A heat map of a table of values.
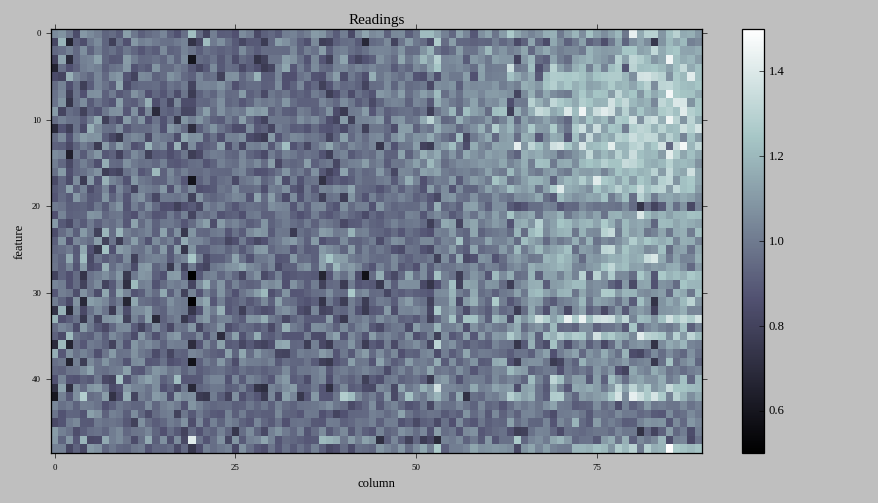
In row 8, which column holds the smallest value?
2
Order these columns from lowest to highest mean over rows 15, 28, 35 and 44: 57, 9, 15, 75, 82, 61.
15, 9, 57, 61, 82, 75
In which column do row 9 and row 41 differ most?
71
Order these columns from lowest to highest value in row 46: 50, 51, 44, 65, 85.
65, 44, 50, 51, 85
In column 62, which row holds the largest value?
9
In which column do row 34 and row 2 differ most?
79
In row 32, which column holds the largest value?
53
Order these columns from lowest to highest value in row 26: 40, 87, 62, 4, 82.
62, 87, 40, 4, 82
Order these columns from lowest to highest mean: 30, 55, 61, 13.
30, 13, 55, 61
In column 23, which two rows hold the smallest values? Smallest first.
35, 5
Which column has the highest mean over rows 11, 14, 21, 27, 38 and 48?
85
